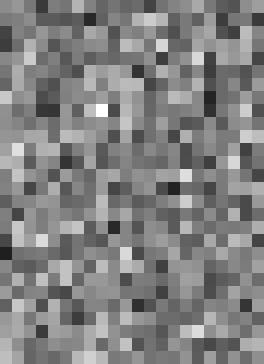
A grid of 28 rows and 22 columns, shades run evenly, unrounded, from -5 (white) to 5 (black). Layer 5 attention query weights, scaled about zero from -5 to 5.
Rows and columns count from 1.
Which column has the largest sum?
18
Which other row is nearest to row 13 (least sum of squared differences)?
12
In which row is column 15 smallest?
8
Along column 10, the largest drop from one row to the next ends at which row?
19
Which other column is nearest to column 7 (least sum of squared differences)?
22
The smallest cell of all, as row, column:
9, 9
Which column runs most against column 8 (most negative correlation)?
13
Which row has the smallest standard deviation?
10
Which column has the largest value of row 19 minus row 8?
1
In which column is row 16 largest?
21
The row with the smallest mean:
26
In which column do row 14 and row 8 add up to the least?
16
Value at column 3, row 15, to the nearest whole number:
2
